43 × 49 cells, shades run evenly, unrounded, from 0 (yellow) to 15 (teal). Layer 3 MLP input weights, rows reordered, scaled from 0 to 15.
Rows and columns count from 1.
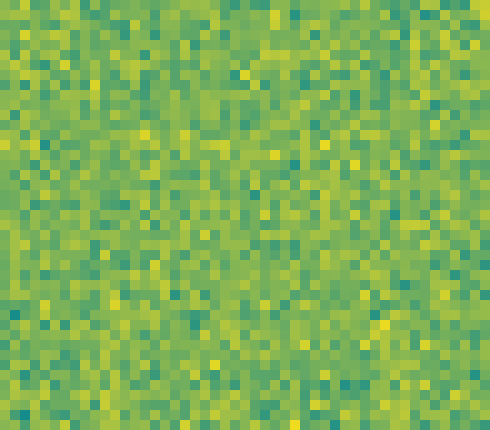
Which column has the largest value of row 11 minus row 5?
48
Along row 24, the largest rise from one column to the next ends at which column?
22
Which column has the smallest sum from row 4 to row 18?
42
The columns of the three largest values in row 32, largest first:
2, 38, 20
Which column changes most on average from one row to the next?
3
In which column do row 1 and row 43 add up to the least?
19
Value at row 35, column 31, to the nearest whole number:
2
